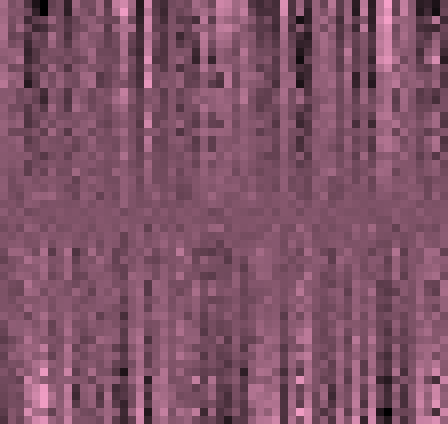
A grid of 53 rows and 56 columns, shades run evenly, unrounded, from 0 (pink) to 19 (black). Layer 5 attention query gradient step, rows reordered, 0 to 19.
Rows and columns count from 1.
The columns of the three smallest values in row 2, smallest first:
16, 49, 36
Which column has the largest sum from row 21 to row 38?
10
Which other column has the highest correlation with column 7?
41
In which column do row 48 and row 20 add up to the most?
55
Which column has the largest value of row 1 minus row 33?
6
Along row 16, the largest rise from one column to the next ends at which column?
20
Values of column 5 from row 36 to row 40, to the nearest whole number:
8 7 9 8 8
